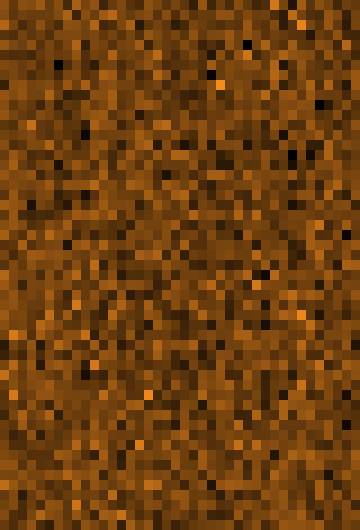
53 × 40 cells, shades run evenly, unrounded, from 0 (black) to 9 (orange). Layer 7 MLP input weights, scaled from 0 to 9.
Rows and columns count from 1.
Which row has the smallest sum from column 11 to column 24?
33
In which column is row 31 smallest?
30
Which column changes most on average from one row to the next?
36
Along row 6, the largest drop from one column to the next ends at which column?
29
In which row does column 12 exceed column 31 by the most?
46
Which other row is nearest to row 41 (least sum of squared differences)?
53
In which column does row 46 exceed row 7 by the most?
7
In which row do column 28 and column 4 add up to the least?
21
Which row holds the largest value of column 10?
34
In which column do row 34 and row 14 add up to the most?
2
